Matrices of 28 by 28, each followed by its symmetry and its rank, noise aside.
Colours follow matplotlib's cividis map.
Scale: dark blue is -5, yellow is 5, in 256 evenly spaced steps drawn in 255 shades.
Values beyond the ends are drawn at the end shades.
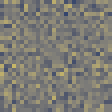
antisymmetric, rank six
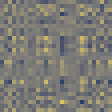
no symmetry, rank three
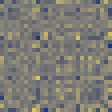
symmetric, rank three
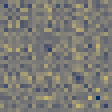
symmetric, rank three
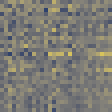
no symmetry, rank six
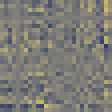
antisymmetric, rank four
